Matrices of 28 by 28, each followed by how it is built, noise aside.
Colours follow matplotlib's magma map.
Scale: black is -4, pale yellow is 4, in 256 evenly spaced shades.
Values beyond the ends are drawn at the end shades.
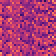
repeating rows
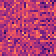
blocks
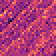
Hankel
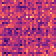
blocks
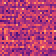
blocks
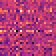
low rank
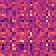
low rank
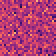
repeating rows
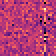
uneven columns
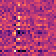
low rank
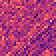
Hankel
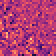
lower triangular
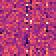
uneven columns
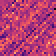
Hankel
